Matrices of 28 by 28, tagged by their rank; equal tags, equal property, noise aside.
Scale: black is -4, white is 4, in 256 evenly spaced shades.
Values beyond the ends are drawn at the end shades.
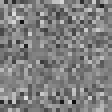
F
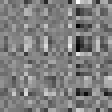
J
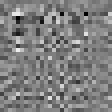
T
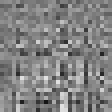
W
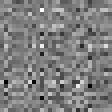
T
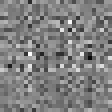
T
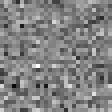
F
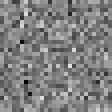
F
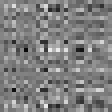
J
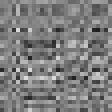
J
